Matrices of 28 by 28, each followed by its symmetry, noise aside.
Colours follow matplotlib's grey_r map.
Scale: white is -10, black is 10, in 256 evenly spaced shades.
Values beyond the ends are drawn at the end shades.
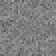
same after a half turn.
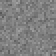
antisymmetric.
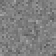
symmetric.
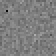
symmetric.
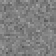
no symmetry.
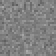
mirrored left to right.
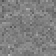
mirrored left to right.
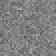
no symmetry.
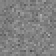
same after a half turn.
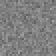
antisymmetric.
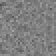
mirrored top to bottom.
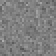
symmetric.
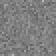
same after a half turn.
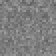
mirrored left to right.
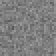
mirrored top to bottom.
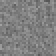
antisymmetric.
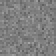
antisymmetric.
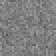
no symmetry.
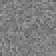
symmetric.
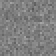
no symmetry.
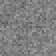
symmetric.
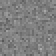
symmetric across the other diagonal.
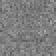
mirrored left to right.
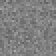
mirrored left to right.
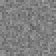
mirrored top to bottom.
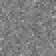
same after a half turn.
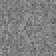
mirrored top to bottom.
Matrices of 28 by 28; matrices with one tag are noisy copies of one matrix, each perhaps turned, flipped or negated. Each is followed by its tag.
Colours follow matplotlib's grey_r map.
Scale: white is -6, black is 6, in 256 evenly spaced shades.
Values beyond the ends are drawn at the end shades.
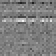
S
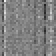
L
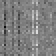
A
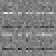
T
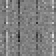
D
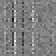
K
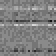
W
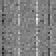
D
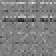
S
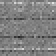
D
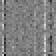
L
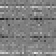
D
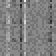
W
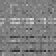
A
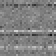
W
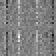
D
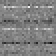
T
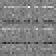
T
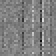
K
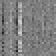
S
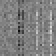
A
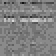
S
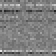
L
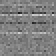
K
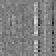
S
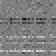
A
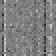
L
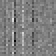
K
